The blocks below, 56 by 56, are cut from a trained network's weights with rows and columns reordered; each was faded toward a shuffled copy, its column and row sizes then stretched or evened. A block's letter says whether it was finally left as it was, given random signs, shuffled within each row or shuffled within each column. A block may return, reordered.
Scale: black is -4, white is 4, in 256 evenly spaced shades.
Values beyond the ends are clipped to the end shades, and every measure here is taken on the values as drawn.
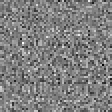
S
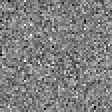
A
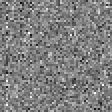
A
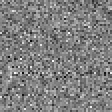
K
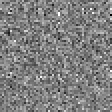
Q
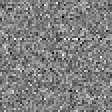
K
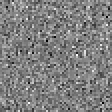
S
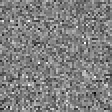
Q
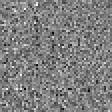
Q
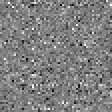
S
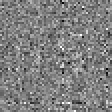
S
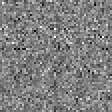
K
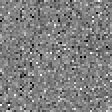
A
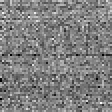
S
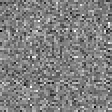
S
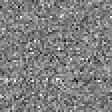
K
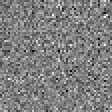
S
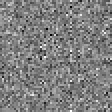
A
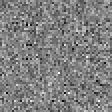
Q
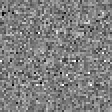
K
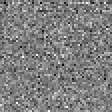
K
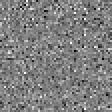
Q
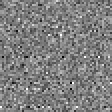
K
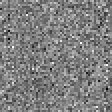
A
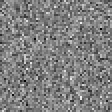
A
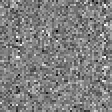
A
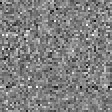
Q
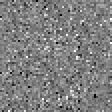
A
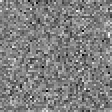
A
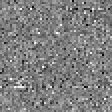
K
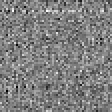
S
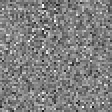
A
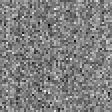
A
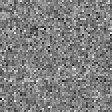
Q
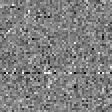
Q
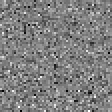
Q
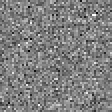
A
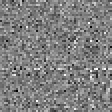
S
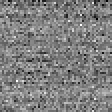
S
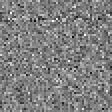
K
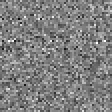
K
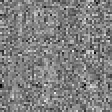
S
